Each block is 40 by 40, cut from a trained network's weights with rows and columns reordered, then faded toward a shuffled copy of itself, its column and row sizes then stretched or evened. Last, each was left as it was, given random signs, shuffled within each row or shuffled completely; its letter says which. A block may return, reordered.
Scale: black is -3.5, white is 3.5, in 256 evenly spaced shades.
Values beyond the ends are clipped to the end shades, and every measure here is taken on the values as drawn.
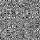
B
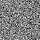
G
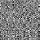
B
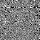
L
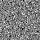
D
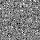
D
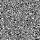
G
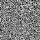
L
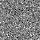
D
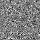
G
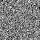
D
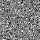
L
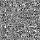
L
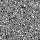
D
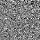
L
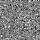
G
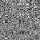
B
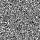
D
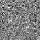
B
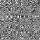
B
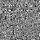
L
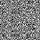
B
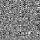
B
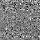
L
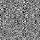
B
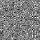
B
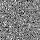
D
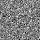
D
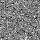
D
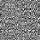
B
